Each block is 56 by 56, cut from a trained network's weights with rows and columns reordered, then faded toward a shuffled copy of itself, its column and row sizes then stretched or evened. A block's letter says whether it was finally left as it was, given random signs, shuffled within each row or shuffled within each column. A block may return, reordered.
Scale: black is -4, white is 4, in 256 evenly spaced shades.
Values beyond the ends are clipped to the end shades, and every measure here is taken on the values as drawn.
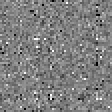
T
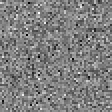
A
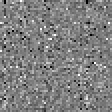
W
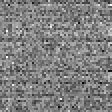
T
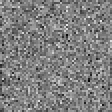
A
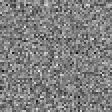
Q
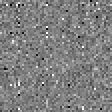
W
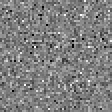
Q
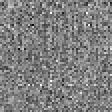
T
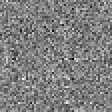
T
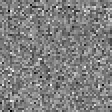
W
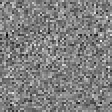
W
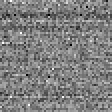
Q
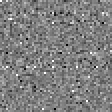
Q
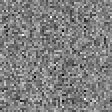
W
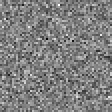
Q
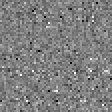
Q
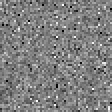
A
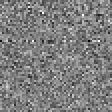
W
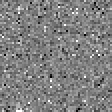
W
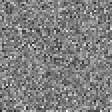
Q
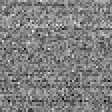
Q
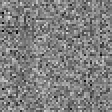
A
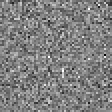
W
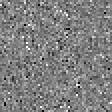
A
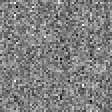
A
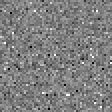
Q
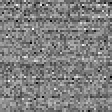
Q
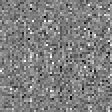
T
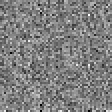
T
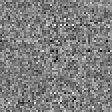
W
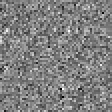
T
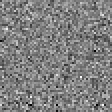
W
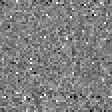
Q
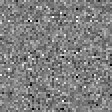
W
